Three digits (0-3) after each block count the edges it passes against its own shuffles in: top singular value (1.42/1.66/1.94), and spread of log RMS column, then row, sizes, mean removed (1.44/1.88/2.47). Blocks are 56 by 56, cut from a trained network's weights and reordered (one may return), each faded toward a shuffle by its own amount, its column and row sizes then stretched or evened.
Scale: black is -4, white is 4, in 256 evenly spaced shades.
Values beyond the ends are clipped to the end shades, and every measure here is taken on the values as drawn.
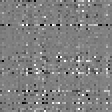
1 2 3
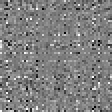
0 3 3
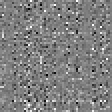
2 3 0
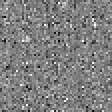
1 2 1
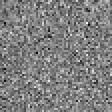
1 1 0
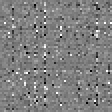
1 2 1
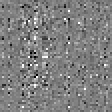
2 3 2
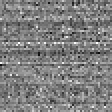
3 1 1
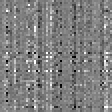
3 3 2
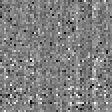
1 1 1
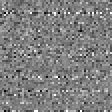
0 0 3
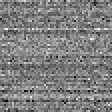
3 0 1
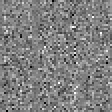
0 2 0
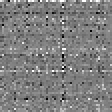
3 2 2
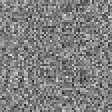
3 0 0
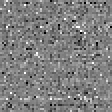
0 1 1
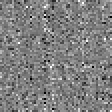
1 2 2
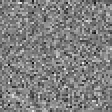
1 1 0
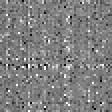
1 2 1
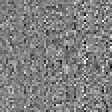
1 3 0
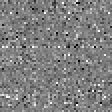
1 1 2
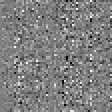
0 3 1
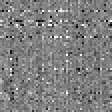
1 1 2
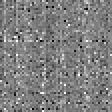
1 1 1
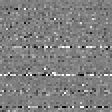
3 0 3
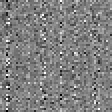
1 3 1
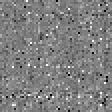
0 1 1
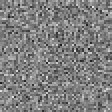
2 0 0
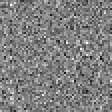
2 1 0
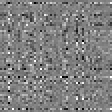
3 3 3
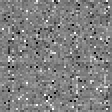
0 2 0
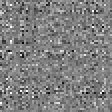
1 2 3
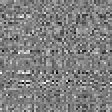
3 0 3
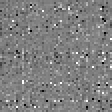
0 2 1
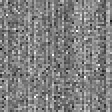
3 1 0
